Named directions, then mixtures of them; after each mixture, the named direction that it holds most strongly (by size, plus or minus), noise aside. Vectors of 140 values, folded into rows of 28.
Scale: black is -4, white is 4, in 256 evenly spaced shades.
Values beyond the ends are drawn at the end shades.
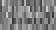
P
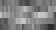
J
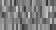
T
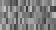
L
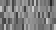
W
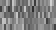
W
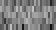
W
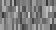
T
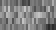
J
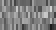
T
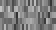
W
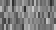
W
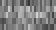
P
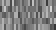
T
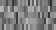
W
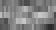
J
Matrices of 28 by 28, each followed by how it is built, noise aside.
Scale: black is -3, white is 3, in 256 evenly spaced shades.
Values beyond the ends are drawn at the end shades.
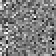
uneven columns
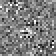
block diagonal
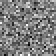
noise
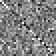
diagonal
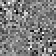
block diagonal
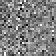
uneven columns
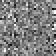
uneven columns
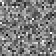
noise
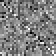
diagonal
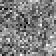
smooth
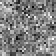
smooth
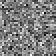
noise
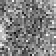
smooth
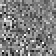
lower triangular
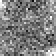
smooth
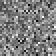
noise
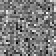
noise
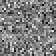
noise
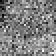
smooth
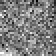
smooth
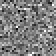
noise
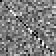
diagonal
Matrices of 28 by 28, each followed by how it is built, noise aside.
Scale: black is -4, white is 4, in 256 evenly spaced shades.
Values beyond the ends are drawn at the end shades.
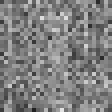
blocks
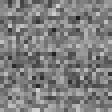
blocks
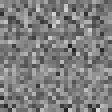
repeating columns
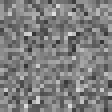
repeating columns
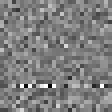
uneven rows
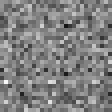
repeating columns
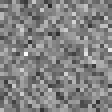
Toeplitz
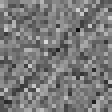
Hankel
